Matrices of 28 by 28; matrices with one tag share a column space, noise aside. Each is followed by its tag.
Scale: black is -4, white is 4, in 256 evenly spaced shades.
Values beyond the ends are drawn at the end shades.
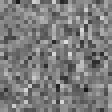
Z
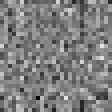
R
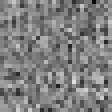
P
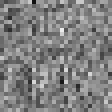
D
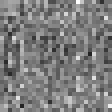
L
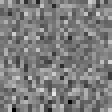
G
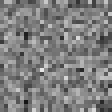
G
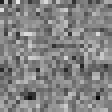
R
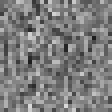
L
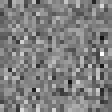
G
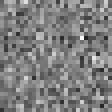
G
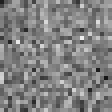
P
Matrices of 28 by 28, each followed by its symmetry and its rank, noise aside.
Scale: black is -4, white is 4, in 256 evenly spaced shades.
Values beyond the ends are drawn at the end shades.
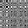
symmetric, rank one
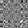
symmetric, rank two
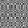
no symmetry, rank one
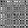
symmetric, rank two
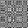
symmetric, rank one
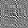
no symmetry, rank two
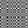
no symmetry, rank one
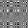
no symmetry, rank one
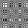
symmetric, rank one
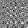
no symmetry, rank three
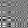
no symmetry, rank one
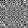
no symmetry, rank two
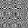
no symmetry, rank one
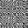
no symmetry, rank three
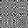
symmetric, rank two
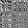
antisymmetric, rank two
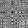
symmetric, rank two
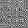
antisymmetric, rank two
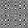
symmetric, rank one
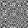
symmetric, rank two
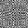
no symmetry, rank three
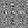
antisymmetric, rank two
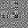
symmetric, rank three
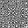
symmetric, rank three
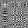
no symmetry, rank two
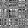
antisymmetric, rank two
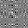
no symmetry, rank two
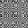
no symmetry, rank two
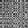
symmetric, rank two
